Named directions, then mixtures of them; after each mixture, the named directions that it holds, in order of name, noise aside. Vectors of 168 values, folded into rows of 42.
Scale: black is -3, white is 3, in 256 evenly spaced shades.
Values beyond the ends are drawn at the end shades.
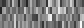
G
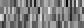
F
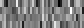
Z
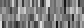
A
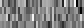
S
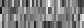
A, G, S.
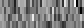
S.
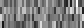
A, F, Z.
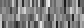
A.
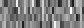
Z.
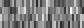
A, S, Z.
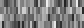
A, F, Z.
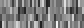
A.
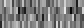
A, Z.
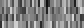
A, S.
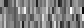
A, Z.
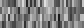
F, S.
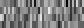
F.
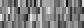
F, S.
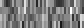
A, S, Z.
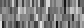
A.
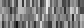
A, S.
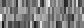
A, F.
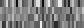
A, Z.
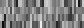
A, F, Z.
